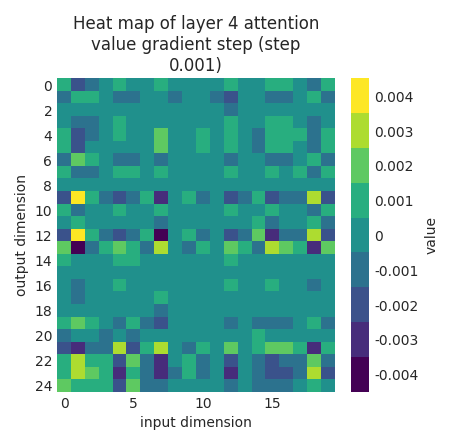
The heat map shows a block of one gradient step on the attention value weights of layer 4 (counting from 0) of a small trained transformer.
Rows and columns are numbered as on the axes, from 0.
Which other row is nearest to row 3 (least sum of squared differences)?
16
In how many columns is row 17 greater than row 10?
1
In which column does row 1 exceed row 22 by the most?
7
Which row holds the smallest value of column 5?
21
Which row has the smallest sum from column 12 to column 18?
23
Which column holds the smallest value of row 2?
12
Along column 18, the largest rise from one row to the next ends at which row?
22
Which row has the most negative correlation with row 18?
17
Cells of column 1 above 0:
9
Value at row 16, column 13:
0
